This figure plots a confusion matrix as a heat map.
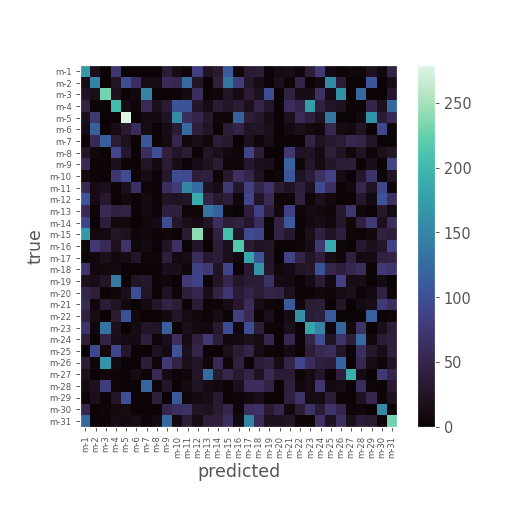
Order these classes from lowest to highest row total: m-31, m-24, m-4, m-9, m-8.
m-9, m-8, m-24, m-31, m-4
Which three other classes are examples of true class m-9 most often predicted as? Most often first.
m-21, m-31, m-1
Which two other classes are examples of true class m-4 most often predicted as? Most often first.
m-23, m-31
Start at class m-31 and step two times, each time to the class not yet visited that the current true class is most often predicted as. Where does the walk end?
m-18
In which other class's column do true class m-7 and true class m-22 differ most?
m-3
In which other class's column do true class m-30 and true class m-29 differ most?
m-5
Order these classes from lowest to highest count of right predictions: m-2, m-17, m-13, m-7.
m-7, m-13, m-2, m-17
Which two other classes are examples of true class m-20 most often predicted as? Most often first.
m-6, m-15
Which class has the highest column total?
m-17
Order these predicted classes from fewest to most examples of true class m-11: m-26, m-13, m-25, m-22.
m-26, m-13, m-22, m-25
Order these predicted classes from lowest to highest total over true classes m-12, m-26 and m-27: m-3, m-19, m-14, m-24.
m-24, m-14, m-19, m-3
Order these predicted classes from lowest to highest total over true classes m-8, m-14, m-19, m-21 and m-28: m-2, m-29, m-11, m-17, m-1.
m-2, m-29, m-11, m-1, m-17
